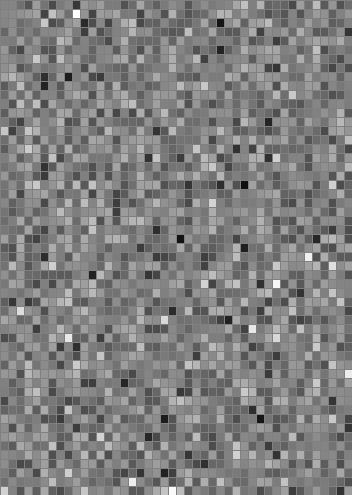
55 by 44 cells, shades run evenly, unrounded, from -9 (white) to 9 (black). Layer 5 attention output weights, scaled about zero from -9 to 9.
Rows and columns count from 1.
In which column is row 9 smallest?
2
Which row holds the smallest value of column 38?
37
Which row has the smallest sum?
30
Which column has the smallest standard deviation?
41
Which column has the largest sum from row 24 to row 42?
20
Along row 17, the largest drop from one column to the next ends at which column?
33
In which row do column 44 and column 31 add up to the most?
21
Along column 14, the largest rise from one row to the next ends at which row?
51
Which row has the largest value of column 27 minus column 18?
50
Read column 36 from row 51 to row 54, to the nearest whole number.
-4 -1 1 -5
